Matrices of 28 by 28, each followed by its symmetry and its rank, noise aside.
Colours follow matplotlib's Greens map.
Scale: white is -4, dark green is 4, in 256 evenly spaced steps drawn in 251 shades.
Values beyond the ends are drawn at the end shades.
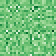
no symmetry, rank three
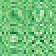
no symmetry, rank two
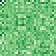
no symmetry, rank three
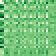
no symmetry, rank two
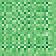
symmetric, rank one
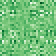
antisymmetric, rank two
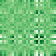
symmetric, rank one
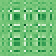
symmetric, rank one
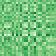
symmetric, rank one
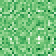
symmetric, rank two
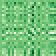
antisymmetric, rank two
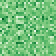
no symmetry, rank three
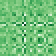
symmetric, rank one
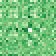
symmetric, rank two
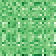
antisymmetric, rank two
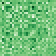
symmetric, rank three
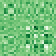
symmetric, rank two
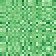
symmetric, rank two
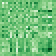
symmetric, rank two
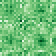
symmetric, rank three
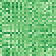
no symmetry, rank three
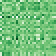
no symmetry, rank two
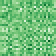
antisymmetric, rank two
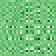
symmetric, rank one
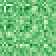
symmetric, rank three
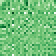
symmetric, rank three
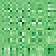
symmetric, rank two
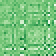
symmetric, rank two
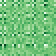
symmetric, rank one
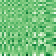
no symmetry, rank two
